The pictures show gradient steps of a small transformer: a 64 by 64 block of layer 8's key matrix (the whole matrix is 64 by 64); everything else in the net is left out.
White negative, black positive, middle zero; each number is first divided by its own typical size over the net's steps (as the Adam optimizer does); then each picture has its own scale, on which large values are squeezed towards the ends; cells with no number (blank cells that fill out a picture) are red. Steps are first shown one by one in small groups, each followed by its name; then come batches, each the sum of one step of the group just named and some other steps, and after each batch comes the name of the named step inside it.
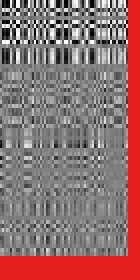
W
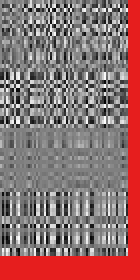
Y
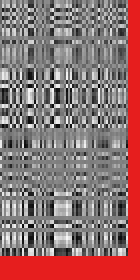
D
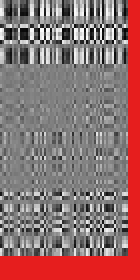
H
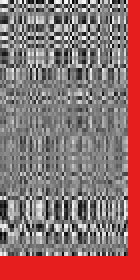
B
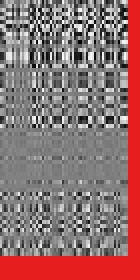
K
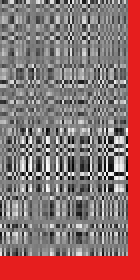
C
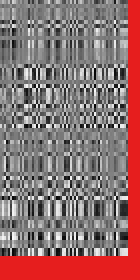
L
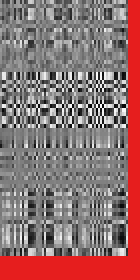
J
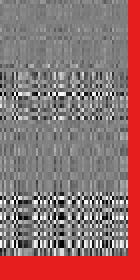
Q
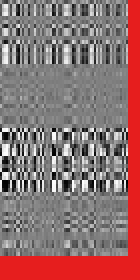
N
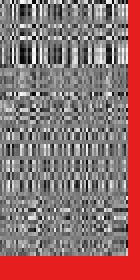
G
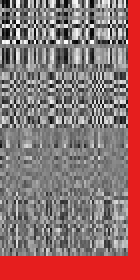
W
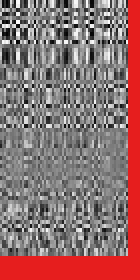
W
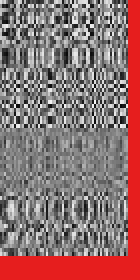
B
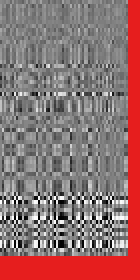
Q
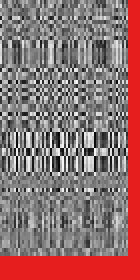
H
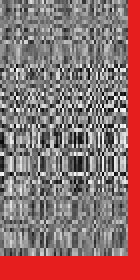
J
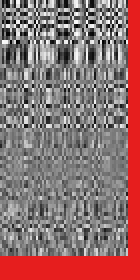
W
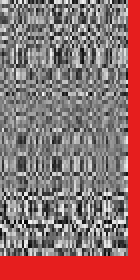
B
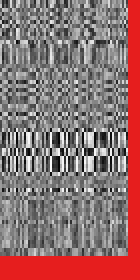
W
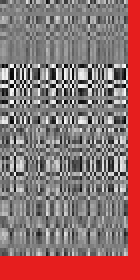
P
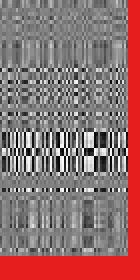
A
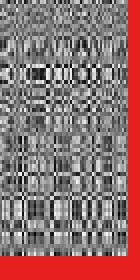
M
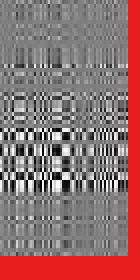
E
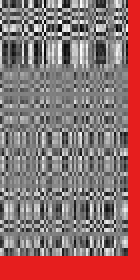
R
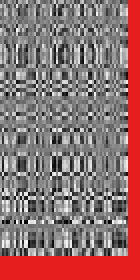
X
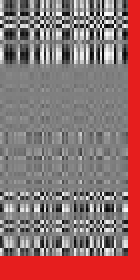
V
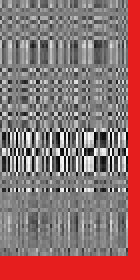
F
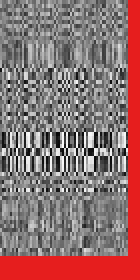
A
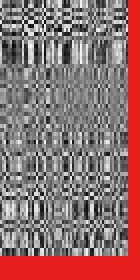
R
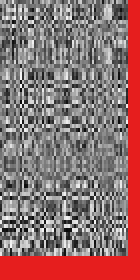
V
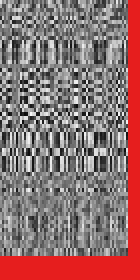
F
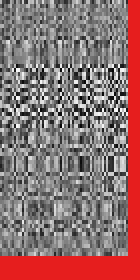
M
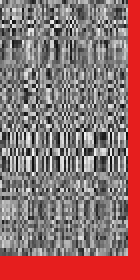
F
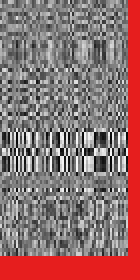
F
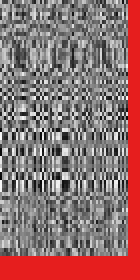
E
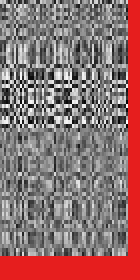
M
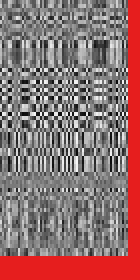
F
